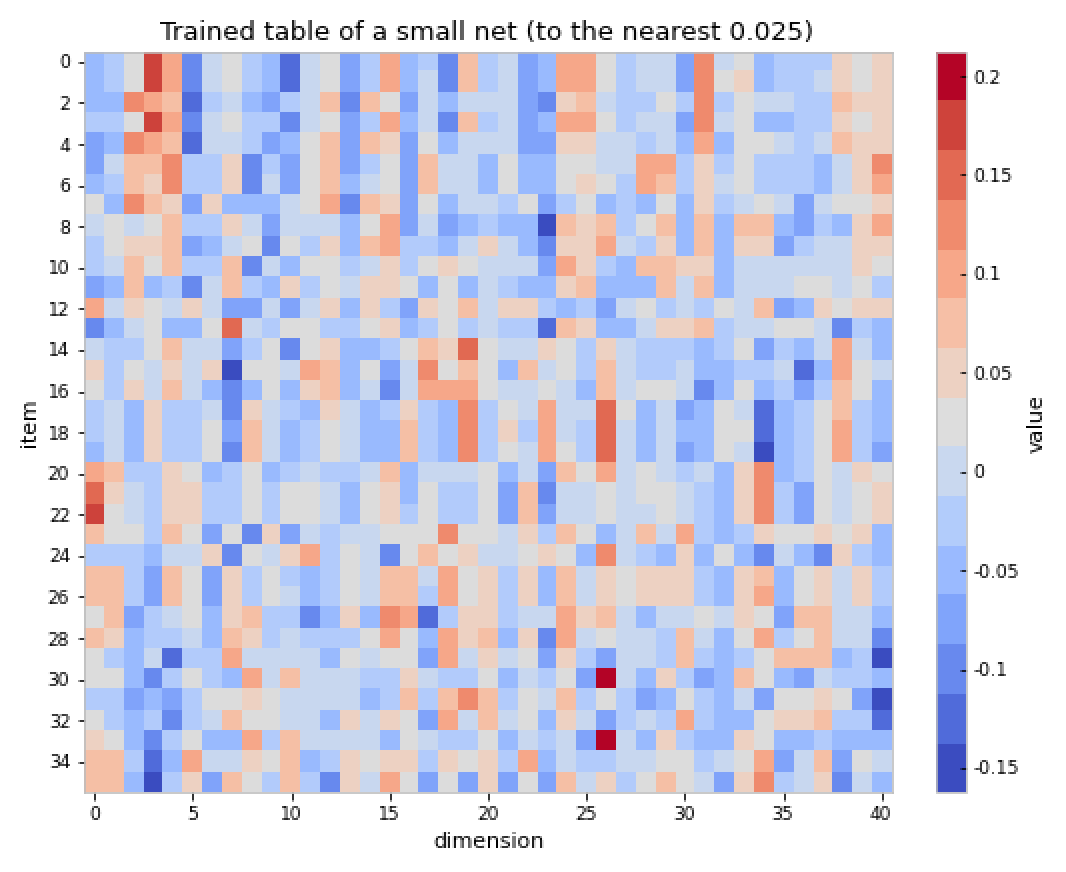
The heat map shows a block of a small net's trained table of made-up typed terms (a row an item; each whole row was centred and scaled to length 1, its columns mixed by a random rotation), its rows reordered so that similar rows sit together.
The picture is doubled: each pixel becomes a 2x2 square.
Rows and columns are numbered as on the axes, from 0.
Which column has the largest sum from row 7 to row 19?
19
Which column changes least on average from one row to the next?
27
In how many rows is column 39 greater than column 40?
22
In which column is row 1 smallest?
10
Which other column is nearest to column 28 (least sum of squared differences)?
39
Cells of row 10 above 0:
18
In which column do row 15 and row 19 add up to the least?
7
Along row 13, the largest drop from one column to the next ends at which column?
8
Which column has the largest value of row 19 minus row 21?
23
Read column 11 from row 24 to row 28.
0.1 -0.05 -0.05 -0.1 -0.025
